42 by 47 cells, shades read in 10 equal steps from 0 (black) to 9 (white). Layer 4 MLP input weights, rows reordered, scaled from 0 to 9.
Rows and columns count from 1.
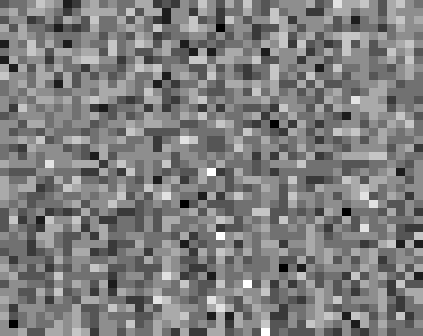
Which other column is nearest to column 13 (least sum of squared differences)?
4
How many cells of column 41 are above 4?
28
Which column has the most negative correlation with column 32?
12
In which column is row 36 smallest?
13
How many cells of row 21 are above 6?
4
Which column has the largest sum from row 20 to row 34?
19
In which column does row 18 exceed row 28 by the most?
5
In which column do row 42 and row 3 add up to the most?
30
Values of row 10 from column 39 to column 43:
3 5 5 3 4
